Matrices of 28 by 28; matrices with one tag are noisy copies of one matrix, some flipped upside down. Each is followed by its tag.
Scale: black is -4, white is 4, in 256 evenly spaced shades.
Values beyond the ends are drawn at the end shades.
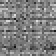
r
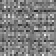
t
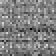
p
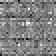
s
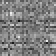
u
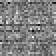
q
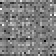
s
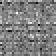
q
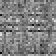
q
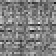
q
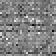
q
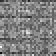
s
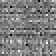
u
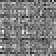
s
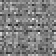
q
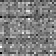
s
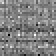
p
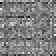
s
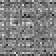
s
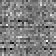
u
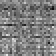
r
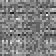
u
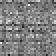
q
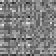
s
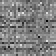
u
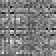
u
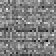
p
